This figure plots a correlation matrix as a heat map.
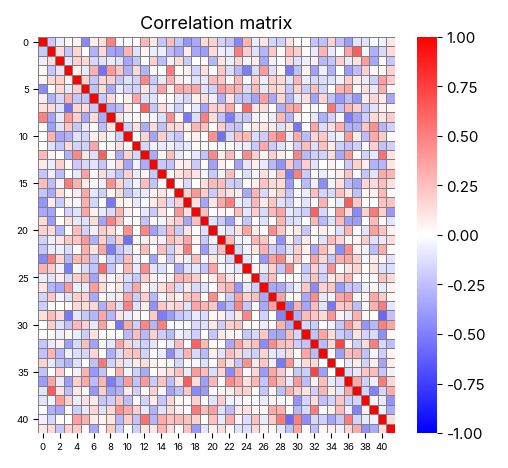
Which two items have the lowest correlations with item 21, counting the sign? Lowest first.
10, 28
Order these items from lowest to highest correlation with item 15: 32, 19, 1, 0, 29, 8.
29, 1, 32, 19, 0, 8
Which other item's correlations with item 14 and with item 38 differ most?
30
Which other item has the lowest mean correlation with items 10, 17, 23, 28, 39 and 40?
13
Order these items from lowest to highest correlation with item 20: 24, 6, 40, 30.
6, 30, 40, 24
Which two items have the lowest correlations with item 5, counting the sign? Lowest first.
0, 8
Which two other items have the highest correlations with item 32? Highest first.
35, 18
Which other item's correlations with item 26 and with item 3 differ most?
7
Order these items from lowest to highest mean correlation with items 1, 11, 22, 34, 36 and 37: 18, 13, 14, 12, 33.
18, 13, 14, 12, 33
